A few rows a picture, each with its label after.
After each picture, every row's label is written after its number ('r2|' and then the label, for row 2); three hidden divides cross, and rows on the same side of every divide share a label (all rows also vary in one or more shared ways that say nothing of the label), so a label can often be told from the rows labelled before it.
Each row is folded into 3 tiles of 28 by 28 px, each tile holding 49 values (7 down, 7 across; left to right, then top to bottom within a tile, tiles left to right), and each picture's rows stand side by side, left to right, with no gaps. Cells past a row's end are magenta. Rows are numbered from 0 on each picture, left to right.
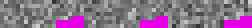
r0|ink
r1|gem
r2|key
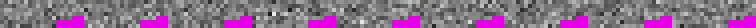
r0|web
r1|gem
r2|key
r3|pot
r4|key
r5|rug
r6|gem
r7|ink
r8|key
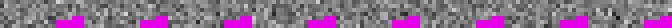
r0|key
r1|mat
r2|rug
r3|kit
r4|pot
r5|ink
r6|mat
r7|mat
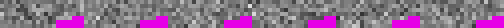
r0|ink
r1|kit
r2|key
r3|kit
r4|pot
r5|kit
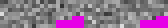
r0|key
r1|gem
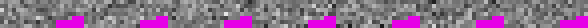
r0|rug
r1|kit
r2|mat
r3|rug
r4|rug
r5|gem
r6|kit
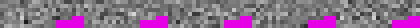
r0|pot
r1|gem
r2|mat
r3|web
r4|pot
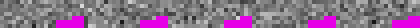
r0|key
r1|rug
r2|pot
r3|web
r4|kit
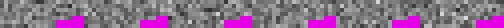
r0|key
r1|pot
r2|pot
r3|pot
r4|mat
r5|pot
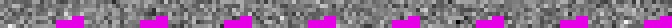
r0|gem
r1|rug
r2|key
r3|rug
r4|key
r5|rug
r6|web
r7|mat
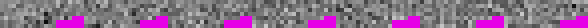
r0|web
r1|key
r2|rug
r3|mat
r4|ink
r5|pot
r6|key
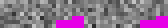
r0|mat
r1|kit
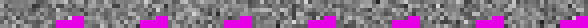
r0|kit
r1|rug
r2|rug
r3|pot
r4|key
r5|rug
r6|rug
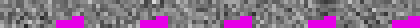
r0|mat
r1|ink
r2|rug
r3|pot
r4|key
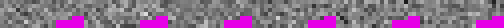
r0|ink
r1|mat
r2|ink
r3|ink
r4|rug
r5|pot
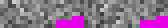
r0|web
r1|pot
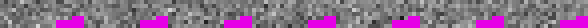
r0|gem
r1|rug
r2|rug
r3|web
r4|rug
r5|gem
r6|kit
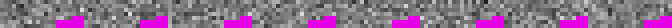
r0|ink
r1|kit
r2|gem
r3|gem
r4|pot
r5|ink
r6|kit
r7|key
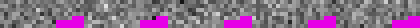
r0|kit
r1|gem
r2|gem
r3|web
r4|web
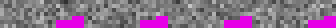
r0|mat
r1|web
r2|kit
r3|pot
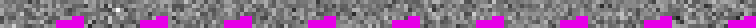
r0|mat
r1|web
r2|web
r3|mat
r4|pot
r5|web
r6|pot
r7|web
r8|rug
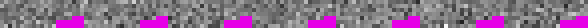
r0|ink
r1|rug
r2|mat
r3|gem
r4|pot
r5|kit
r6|ink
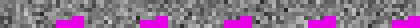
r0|rug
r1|ink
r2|kit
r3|gem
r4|kit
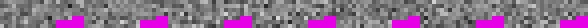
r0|key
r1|mat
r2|pot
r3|web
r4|pot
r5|web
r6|mat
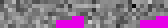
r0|key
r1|kit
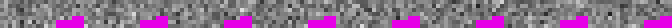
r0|ink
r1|ink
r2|web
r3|ink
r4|kit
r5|kit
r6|kit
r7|kit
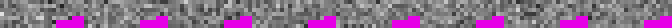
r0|key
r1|pot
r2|rug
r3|web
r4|key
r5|rug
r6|gem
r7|pot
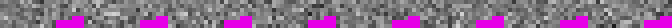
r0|kit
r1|web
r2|key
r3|key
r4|rug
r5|ink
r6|kit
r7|mat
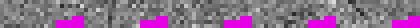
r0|key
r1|pot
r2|kit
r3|kit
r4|gem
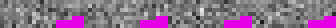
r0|rug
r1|key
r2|mat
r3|web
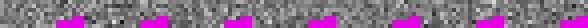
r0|ink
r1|rug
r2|ink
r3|web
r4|rug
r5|key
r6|key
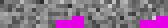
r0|key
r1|web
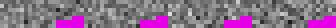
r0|pot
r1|rug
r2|mat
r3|rug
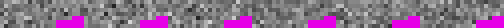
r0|web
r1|kit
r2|ink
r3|ink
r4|web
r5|ink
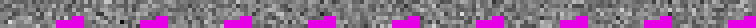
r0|gem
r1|rug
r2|ink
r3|rug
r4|ink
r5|mat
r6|ink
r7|mat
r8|mat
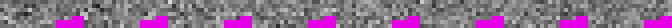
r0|gem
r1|ink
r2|gem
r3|mat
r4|mat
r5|kit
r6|kit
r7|gem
